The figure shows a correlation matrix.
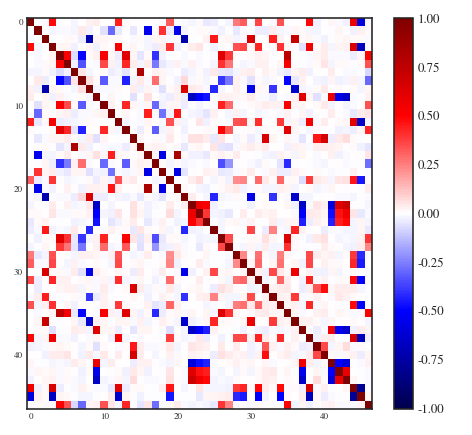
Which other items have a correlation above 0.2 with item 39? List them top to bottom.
14, 32, 40
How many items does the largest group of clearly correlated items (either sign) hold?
11
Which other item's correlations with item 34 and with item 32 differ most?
14
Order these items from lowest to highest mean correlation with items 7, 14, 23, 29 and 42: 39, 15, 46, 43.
46, 15, 39, 43
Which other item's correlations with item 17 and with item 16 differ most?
20
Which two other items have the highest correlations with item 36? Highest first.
2, 30
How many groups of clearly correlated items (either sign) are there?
7
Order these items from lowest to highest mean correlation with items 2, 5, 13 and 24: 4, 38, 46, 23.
38, 23, 46, 4
